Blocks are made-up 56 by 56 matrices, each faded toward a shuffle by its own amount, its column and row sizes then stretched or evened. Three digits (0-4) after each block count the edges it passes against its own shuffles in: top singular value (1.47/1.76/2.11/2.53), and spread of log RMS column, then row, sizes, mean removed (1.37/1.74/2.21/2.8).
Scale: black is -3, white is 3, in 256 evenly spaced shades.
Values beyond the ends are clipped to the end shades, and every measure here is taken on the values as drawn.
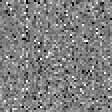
0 2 0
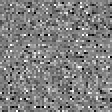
0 0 4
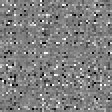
0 2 3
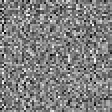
3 2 0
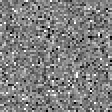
1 1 0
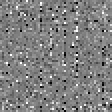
0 3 1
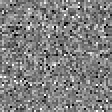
0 1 2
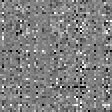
0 4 3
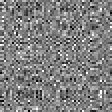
3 2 0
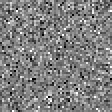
1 0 0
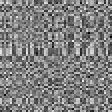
4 3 2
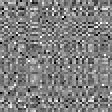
4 0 3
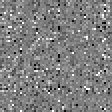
0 2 2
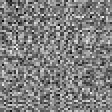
3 1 1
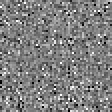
1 1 2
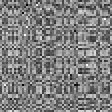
4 2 0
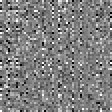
3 4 1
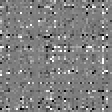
2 4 4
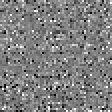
0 1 3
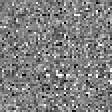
1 2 3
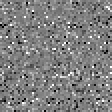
0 1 3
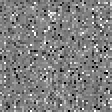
0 2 0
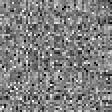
3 0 0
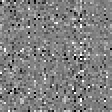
1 3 2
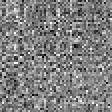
3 2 1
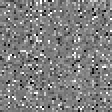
1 3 1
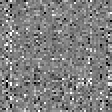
2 3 1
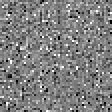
0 2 0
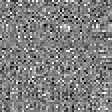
2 0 3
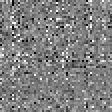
1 3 3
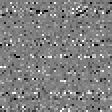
0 0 4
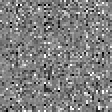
1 3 1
